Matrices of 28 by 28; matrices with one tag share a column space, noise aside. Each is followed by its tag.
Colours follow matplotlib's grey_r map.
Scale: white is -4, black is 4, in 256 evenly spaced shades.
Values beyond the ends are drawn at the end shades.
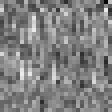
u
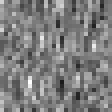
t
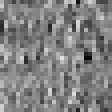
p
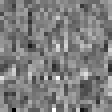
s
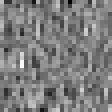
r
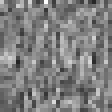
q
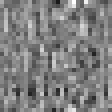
r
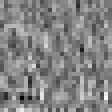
t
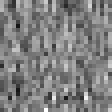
t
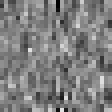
t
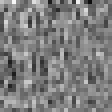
u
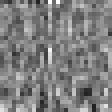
r
